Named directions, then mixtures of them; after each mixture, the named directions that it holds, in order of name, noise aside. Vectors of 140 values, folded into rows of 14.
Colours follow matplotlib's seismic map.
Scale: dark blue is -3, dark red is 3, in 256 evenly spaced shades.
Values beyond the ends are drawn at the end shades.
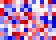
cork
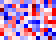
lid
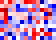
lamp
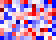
cork, lamp, lid.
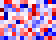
cork, lid.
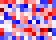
cork, lamp, lid.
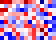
cork, lamp.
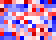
cork, lamp, lid.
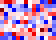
cork, lamp, lid.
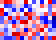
cork.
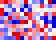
cork.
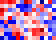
cork, lamp.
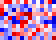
cork.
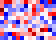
cork, lamp, lid.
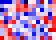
cork, lamp.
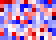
cork, lamp, lid.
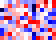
lamp, lid.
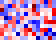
lid.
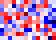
cork, lid.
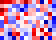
cork, lamp.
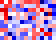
lamp.
